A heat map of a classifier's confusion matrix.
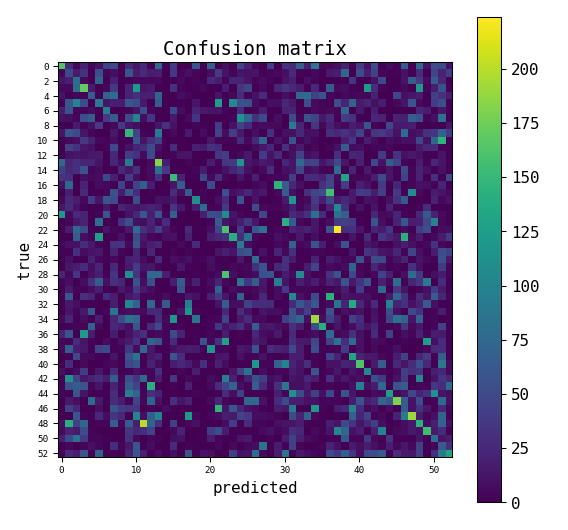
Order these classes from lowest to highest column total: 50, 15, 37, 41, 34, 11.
41, 11, 15, 50, 37, 34
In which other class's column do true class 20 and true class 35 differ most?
0
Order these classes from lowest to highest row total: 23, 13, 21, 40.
23, 21, 40, 13
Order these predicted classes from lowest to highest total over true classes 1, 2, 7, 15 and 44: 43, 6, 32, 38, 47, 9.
32, 6, 43, 47, 9, 38
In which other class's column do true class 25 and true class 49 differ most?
37
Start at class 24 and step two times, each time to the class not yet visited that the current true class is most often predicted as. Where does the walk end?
36
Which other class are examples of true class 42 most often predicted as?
1
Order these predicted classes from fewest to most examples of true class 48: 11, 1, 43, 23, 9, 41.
43, 41, 23, 9, 1, 11
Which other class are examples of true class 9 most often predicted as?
13
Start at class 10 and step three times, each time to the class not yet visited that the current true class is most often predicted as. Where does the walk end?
39
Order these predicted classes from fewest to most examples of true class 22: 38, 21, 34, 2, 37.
34, 38, 21, 2, 37
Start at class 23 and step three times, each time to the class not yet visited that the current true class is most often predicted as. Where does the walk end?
30
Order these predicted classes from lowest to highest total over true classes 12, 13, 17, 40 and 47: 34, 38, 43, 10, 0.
38, 0, 34, 43, 10
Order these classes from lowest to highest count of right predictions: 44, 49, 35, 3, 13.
44, 35, 49, 3, 13
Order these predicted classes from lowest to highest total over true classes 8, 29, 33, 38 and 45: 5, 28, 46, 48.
28, 46, 48, 5
